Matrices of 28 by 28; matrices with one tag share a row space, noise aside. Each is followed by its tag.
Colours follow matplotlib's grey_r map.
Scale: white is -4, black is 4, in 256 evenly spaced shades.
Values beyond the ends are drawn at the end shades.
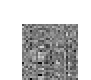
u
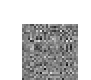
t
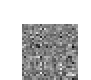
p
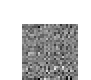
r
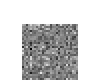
u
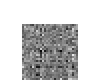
p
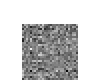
u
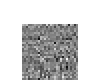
r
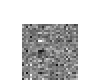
u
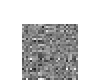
u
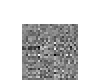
r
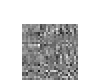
r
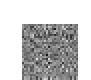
t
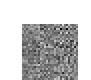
r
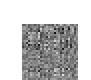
r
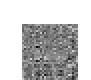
p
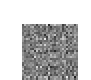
t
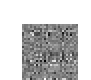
t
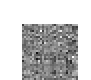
p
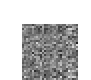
p
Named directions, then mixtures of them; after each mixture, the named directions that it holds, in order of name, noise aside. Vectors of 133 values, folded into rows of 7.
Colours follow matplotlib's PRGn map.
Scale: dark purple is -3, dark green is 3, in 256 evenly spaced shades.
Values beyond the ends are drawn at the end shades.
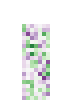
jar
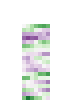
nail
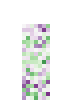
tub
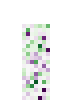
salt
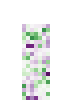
jar, nail, tub.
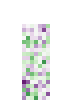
tub.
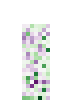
nail, salt.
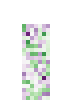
jar.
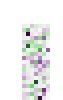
jar, salt.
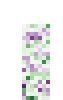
nail, tub.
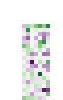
jar, nail, salt.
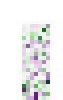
nail, tub.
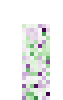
jar, tub.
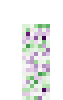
nail, salt.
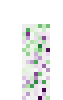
salt.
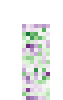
jar, nail.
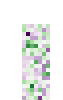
jar, salt.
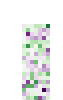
nail, salt, tub.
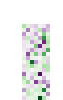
jar, salt.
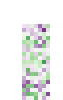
tub.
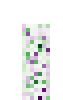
salt.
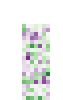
jar, nail, salt.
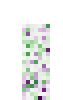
salt, tub.
